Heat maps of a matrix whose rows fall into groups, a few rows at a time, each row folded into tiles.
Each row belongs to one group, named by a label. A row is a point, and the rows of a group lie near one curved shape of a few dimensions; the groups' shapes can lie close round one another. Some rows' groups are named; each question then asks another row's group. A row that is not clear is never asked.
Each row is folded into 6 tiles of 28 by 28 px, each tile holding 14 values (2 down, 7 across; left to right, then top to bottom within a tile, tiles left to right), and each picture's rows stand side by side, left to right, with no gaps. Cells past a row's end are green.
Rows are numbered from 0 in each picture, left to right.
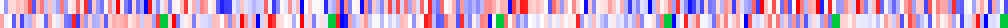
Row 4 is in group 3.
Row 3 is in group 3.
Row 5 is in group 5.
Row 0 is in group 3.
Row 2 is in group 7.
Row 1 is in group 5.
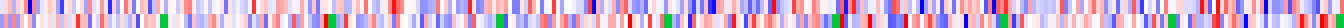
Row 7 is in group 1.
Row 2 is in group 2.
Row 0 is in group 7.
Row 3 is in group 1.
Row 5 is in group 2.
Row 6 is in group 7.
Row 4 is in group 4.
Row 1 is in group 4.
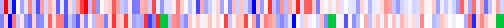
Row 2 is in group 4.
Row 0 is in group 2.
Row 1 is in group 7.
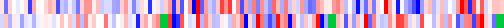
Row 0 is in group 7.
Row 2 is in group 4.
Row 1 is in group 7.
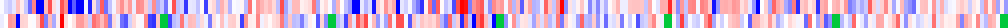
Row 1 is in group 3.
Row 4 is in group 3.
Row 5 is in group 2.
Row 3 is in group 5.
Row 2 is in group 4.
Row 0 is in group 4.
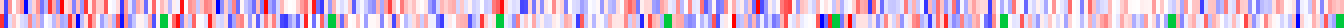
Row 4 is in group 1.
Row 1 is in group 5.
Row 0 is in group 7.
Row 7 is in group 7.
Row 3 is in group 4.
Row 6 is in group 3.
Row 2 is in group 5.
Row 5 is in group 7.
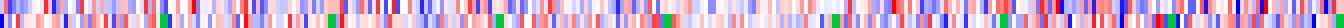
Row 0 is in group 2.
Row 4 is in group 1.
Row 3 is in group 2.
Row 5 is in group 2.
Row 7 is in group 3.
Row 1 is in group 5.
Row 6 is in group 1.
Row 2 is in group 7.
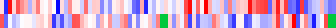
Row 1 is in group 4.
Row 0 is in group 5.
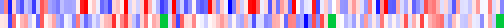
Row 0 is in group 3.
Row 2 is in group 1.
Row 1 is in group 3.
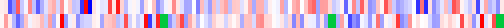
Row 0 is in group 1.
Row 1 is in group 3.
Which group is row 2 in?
1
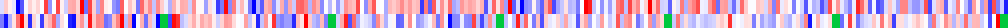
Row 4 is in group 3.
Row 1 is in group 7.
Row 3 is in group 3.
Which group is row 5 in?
4
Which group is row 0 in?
4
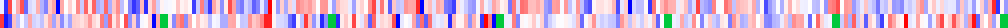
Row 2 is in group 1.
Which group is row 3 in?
3
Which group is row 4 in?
5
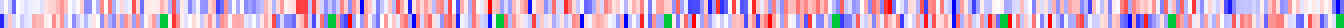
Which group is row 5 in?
1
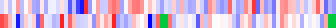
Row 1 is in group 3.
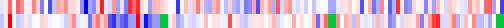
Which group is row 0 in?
7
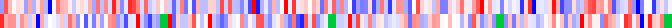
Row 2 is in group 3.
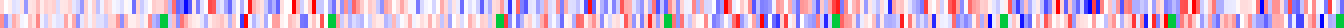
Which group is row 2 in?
3
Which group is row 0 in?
7
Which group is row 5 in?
1
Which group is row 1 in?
3
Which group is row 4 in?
2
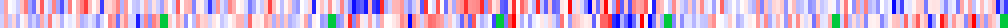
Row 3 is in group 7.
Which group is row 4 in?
1
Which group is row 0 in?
3
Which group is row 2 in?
3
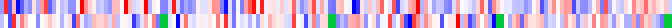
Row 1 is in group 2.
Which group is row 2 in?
4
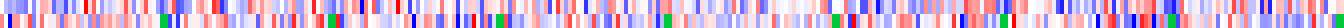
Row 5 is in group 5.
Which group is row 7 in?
5
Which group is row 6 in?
5
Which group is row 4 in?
3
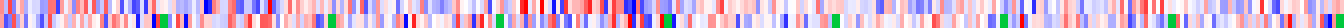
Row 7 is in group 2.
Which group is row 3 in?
4
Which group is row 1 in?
4
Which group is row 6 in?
5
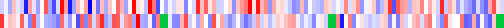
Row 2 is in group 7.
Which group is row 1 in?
4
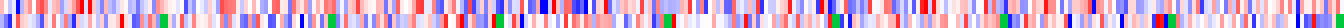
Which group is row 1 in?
5
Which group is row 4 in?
3
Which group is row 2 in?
4
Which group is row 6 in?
1
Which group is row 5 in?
2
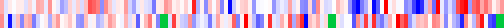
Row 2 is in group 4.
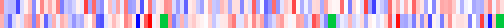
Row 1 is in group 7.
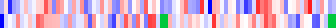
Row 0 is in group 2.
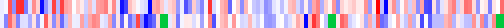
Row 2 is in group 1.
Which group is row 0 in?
7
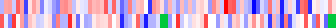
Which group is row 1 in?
2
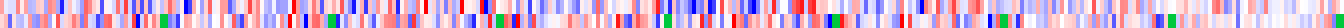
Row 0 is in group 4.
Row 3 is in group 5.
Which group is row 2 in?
3
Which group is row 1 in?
4
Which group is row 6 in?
2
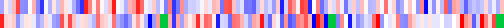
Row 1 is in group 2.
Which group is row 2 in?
1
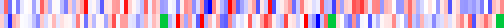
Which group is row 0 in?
3
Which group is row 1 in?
4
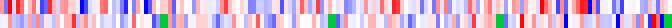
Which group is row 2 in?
2
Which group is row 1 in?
2
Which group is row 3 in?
1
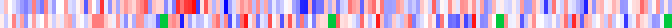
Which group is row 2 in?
5
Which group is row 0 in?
3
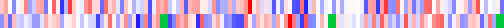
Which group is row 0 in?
3
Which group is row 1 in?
4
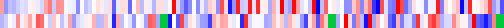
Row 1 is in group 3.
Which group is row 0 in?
2
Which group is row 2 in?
4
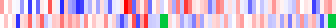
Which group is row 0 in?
4
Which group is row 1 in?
3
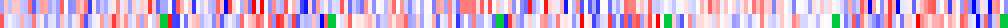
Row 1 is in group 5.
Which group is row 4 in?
4
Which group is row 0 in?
3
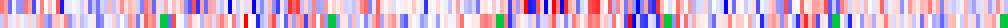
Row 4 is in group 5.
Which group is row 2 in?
1
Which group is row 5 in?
4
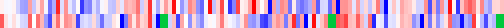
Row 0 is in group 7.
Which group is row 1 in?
3
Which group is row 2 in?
1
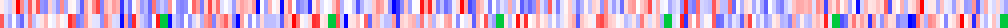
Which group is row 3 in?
3
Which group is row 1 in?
1
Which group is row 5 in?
4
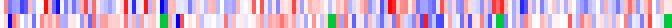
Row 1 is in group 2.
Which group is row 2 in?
2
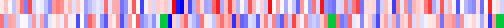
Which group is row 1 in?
2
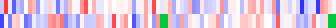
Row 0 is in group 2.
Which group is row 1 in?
7
